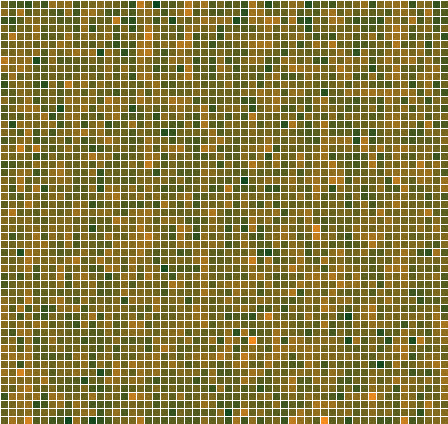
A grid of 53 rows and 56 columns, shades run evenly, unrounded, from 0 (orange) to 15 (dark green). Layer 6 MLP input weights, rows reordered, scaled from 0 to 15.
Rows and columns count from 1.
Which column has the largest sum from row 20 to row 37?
44
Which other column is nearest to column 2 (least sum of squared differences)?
39
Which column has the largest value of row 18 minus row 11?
9
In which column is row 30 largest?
25
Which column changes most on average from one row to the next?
3
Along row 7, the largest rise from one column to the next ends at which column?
13
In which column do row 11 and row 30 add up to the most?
6
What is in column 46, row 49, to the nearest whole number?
10
